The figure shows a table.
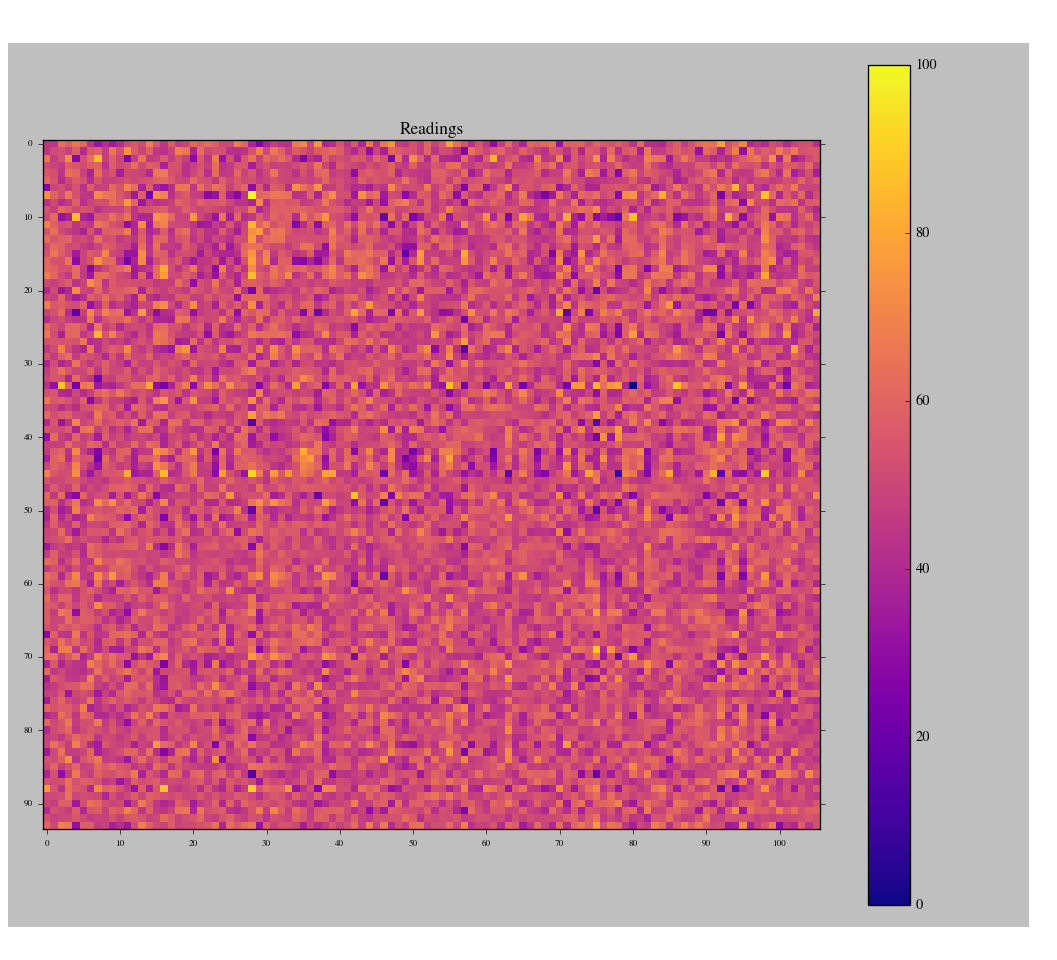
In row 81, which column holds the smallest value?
28
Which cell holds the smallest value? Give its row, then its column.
33, 80
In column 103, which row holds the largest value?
45
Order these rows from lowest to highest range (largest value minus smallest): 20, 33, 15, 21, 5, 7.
5, 21, 20, 15, 7, 33
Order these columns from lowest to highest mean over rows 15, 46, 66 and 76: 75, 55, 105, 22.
105, 22, 75, 55
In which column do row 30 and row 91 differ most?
57
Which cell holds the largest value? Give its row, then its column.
7, 28
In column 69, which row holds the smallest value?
15
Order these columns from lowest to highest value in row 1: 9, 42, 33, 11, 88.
42, 33, 88, 9, 11
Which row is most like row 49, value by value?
59
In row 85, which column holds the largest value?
80
